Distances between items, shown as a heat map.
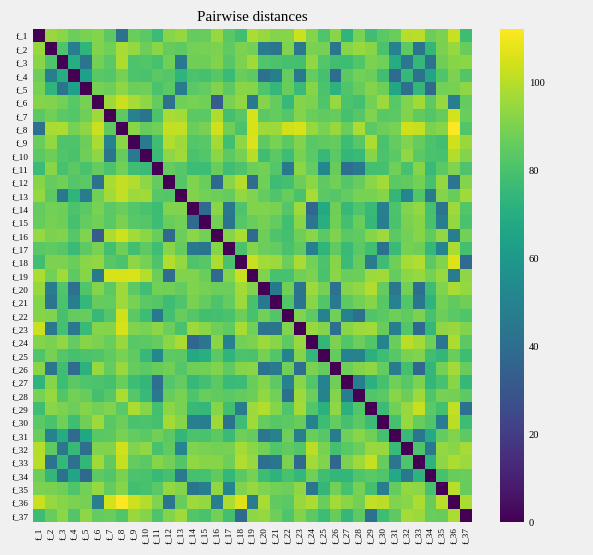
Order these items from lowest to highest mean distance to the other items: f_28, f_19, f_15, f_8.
f_15, f_28, f_19, f_8
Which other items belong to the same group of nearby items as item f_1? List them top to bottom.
f_8
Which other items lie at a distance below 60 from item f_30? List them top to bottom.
f_14, f_15, f_17, f_24, f_35
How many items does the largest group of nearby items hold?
8
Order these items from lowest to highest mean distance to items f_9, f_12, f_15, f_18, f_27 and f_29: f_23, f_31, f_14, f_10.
f_14, f_10, f_31, f_23
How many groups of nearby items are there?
8
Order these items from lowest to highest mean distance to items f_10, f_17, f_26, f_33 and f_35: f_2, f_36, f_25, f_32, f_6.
f_2, f_25, f_32, f_6, f_36
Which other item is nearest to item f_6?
f_16
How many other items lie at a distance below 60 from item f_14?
5
